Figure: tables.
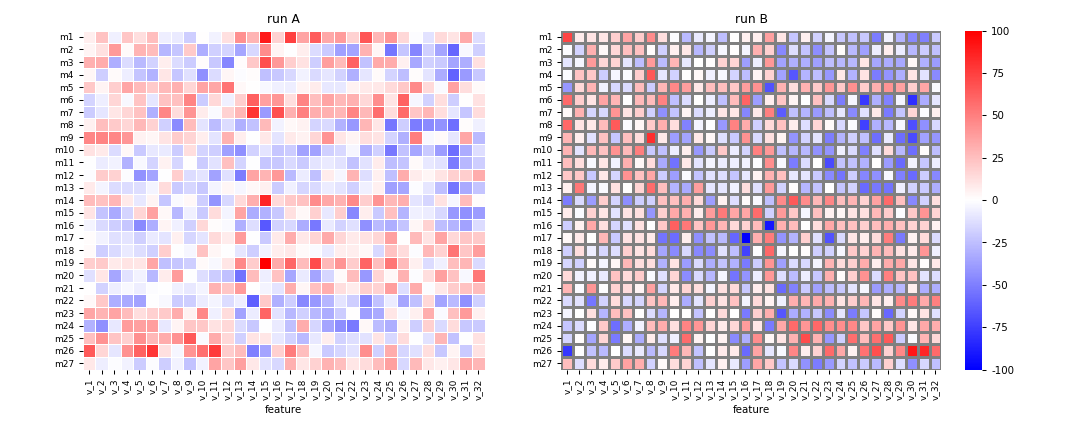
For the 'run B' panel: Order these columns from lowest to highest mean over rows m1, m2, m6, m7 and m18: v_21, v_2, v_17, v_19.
v_19, v_21, v_17, v_2
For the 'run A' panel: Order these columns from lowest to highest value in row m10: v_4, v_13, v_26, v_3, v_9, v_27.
v_13, v_27, v_26, v_3, v_4, v_9
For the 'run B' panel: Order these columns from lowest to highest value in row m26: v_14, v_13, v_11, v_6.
v_6, v_13, v_14, v_11
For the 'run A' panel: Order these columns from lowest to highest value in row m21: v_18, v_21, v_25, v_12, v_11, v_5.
v_5, v_18, v_21, v_12, v_11, v_25
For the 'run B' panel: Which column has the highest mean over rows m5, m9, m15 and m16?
v_16
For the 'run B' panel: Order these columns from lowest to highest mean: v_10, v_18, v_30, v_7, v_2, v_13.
v_30, v_13, v_10, v_2, v_7, v_18
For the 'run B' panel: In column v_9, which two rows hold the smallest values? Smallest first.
m17, m7
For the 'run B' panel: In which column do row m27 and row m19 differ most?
v_23
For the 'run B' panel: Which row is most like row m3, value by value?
m21
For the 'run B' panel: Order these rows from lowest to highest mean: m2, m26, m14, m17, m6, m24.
m17, m2, m6, m14, m26, m24
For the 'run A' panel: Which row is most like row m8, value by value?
m2
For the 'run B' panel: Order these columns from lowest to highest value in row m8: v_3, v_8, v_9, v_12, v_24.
v_24, v_12, v_3, v_8, v_9
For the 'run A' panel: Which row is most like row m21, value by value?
m27
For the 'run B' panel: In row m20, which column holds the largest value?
v_28
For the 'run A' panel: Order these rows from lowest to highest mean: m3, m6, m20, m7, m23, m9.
m20, m3, m23, m9, m6, m7
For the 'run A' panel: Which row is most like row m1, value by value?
m19
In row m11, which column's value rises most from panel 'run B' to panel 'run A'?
v_23
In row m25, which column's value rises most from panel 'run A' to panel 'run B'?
v_21
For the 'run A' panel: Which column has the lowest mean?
v_30
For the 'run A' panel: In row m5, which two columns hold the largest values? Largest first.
v_12, v_27
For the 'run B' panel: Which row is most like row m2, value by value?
m27
